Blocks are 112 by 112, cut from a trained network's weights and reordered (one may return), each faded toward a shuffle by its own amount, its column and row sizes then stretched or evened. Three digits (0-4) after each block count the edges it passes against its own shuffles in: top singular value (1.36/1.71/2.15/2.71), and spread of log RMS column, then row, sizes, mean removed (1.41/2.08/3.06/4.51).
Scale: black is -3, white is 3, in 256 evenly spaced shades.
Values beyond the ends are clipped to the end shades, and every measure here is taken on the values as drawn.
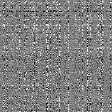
2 4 2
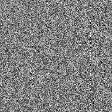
0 2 0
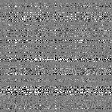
1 2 4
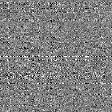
3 2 3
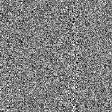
1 2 0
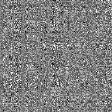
0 3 2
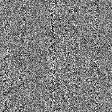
0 3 0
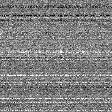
4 1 3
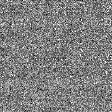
0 2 1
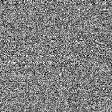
2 0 2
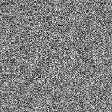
2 1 2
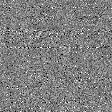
1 0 2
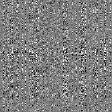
1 4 2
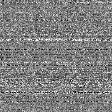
2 1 3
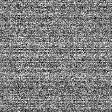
3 2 0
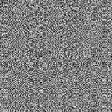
4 1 2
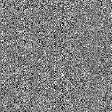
0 3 2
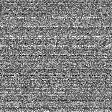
3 0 2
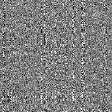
2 3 1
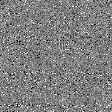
1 1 2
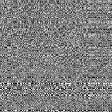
4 0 3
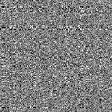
3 2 2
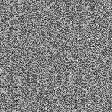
2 0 0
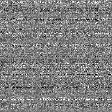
2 2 3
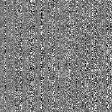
0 4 1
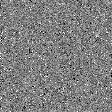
1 1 0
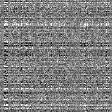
4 3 2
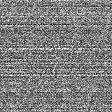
3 1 2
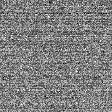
2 1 1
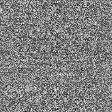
0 2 1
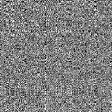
3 2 1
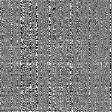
2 4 1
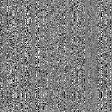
3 4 0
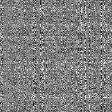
1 4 1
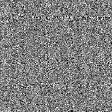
1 1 2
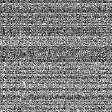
4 3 0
